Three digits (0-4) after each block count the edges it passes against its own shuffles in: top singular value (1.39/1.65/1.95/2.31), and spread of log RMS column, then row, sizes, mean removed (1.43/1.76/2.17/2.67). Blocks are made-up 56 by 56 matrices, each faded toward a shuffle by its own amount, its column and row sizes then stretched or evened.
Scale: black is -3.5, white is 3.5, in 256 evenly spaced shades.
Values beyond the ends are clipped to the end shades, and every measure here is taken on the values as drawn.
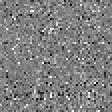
1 1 2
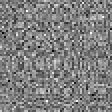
4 0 0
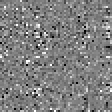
2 2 2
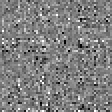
1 3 2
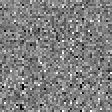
1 2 1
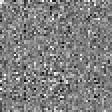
1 3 2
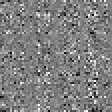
0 4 3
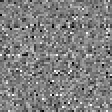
1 0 2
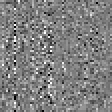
2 4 0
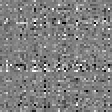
0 4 4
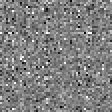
1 3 1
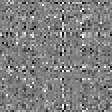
4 3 3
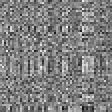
4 3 2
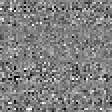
0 2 4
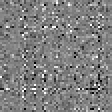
3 3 2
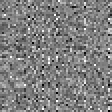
3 3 0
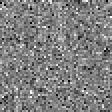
1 0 1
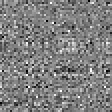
3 2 2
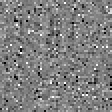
1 2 0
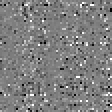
0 3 2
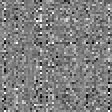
3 4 1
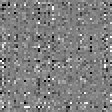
1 4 3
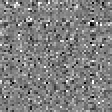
2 2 2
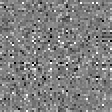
2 2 2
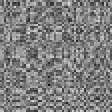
4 1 3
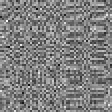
4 0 0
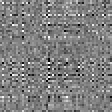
4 3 4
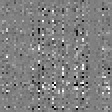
2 4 3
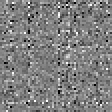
2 3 2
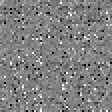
0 2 1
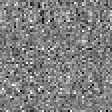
3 1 2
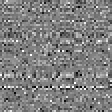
4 0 3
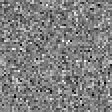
0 1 0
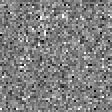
1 0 2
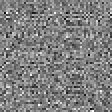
3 0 2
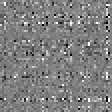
2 3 4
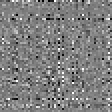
3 4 4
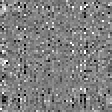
3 3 2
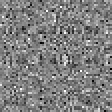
3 2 0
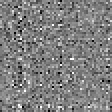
2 3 1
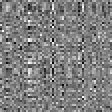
4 4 1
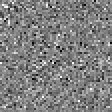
1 0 2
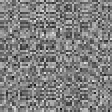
4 2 0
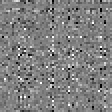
2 3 3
